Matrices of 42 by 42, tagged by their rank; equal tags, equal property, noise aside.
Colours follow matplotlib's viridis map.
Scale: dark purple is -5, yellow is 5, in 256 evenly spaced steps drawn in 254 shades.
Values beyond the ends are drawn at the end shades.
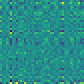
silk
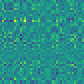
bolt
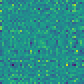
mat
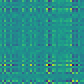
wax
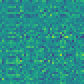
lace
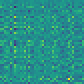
bolt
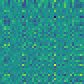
bolt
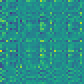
bolt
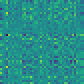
bolt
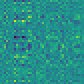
bolt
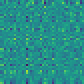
bolt
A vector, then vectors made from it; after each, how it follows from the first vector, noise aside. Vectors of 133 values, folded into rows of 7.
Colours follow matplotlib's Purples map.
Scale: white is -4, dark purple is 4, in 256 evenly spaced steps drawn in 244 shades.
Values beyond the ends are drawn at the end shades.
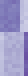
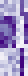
wrapped around, scaled up.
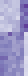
negated.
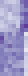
negated.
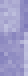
negated, shrunk.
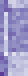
wrapped around, negated.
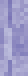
wrapped around, shrunk.
